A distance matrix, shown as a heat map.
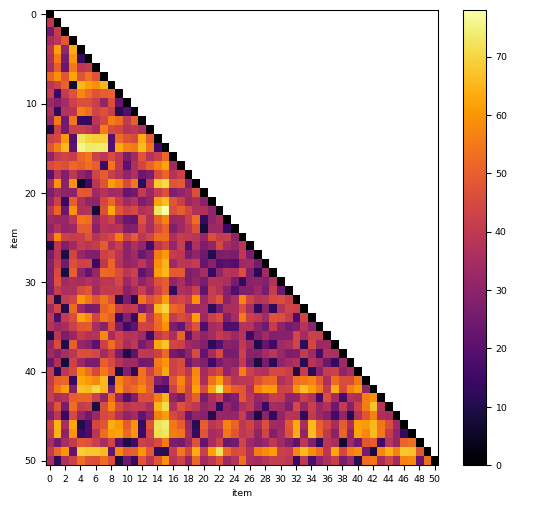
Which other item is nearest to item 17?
7
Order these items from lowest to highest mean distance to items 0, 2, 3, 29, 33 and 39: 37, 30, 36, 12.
37, 36, 12, 30
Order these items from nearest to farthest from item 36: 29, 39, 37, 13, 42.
13, 39, 29, 37, 42
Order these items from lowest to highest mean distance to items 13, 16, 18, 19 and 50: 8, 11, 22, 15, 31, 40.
31, 11, 40, 22, 8, 15
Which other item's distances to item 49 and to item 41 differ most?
42
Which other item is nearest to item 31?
16
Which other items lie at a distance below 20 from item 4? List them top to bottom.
5, 12, 19, 46, 47
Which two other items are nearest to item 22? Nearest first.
6, 44
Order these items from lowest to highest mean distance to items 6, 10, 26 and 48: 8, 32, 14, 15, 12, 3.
32, 12, 3, 8, 14, 15
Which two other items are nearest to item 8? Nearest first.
3, 41
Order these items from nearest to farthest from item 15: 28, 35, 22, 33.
35, 28, 33, 22
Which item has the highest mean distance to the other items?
15
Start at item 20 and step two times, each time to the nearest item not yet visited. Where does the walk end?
23
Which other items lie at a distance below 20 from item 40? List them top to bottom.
1, 9, 11, 32, 34, 50
